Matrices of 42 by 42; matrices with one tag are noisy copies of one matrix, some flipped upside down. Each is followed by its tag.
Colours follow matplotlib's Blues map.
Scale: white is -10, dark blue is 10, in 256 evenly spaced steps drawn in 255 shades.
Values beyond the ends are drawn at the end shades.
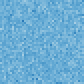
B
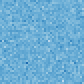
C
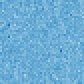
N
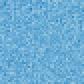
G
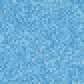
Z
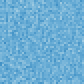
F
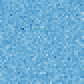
Z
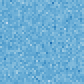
B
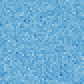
C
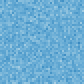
F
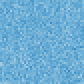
N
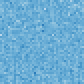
G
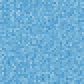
G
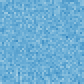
N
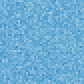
B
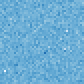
Z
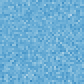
C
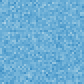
C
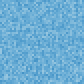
C
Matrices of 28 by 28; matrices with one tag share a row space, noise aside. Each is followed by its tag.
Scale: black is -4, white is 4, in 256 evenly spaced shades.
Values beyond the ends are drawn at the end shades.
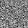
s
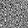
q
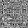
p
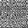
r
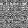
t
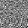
q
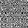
r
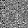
s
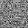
t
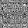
p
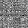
t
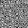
q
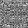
p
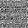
r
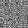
q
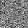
s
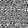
r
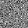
q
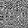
q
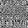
r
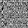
p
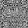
p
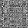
p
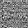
p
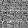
p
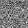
t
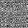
r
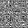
t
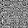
p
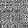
r
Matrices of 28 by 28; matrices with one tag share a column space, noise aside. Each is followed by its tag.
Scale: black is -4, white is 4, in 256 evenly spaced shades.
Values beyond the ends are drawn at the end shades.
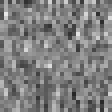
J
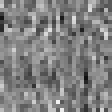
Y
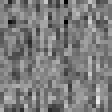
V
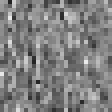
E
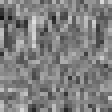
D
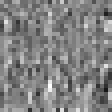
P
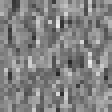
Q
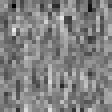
Y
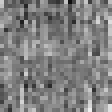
V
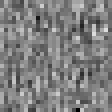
Y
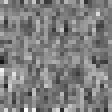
P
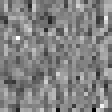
Y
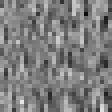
Q
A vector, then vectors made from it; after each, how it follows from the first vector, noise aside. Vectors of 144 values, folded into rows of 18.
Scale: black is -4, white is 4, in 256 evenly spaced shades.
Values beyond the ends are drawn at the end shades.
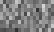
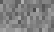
negated, shrunk.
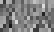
reversed, negated.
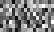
wrapped around, negated, scaled up.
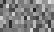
reversed, negated.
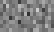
negated, partly zeroed.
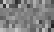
negated, partly zeroed.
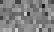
negated, partly zeroed.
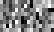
wrapped around, negated, scaled up.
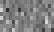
wrapped around, partly zeroed.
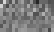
reversed, partly zeroed.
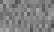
negated, shrunk.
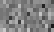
negated, partly zeroed.
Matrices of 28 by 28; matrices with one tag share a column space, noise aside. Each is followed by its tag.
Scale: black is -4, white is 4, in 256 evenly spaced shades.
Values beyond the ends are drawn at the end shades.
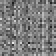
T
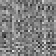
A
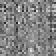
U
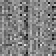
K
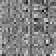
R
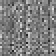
A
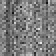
T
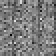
T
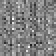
T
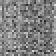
A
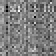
U
